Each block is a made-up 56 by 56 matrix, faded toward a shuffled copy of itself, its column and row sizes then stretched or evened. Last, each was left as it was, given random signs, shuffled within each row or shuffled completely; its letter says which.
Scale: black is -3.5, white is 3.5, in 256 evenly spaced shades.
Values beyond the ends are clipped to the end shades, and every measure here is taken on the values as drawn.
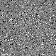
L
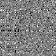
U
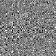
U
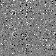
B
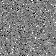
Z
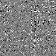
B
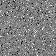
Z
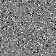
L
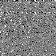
L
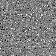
L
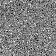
Z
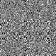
U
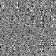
U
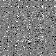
B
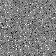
Z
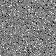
Z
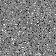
Z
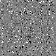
U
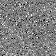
L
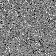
Z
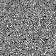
L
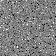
Z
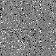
B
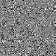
U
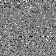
L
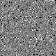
U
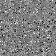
L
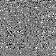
B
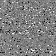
L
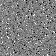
Z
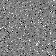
Z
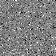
L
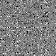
B
